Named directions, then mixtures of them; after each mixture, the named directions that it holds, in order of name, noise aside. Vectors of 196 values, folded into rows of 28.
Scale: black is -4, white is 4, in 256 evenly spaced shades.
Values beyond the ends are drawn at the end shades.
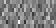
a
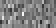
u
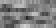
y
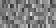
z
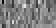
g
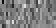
g.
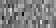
u.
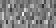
a, u, z.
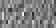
a, u.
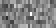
y, z.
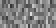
z.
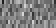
a, g, u.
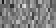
a, g, z.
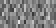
a.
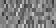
a, z.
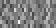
a, z.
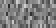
g, z.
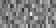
z.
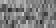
a, u, y.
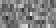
y, z.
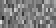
a, u.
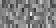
z.
